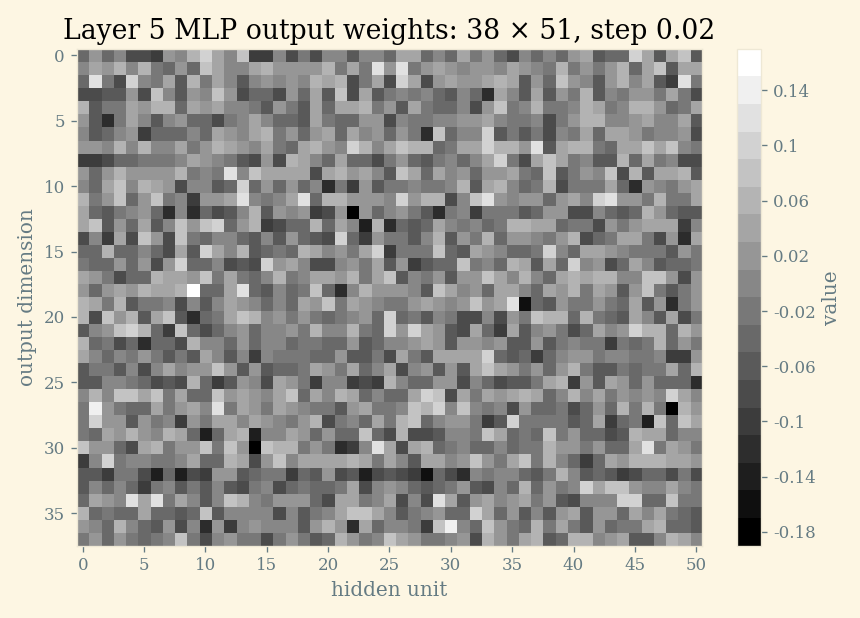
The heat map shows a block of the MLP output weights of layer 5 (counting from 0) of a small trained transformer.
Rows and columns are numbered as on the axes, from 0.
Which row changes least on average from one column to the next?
5
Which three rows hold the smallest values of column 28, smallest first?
32, 6, 36
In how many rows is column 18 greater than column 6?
19
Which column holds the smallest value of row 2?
48
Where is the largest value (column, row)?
9, 18
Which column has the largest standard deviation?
22
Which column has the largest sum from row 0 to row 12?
26
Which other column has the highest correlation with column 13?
2
